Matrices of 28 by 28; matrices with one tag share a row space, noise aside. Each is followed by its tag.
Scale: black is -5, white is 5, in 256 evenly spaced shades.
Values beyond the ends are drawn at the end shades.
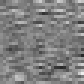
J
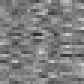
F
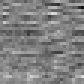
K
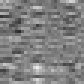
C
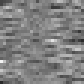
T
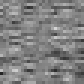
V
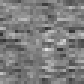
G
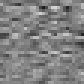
F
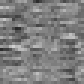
C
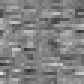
V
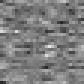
G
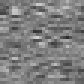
F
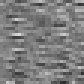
J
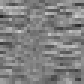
T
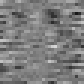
T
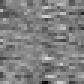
G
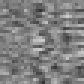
F
